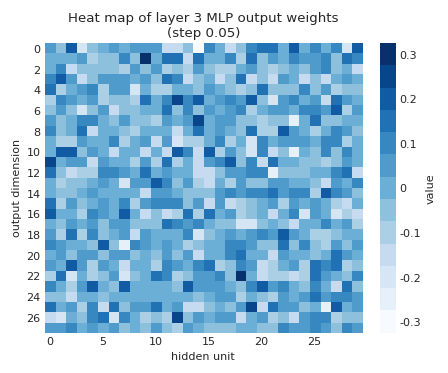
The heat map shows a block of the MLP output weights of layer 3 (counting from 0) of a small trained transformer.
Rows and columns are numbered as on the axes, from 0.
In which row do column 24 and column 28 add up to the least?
16
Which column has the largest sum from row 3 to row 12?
0
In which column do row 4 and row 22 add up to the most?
18
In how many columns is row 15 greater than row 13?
10
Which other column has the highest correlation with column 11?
9
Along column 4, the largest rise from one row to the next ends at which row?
23
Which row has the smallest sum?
2
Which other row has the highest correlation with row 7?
17
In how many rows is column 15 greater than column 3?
10
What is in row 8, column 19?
0.15
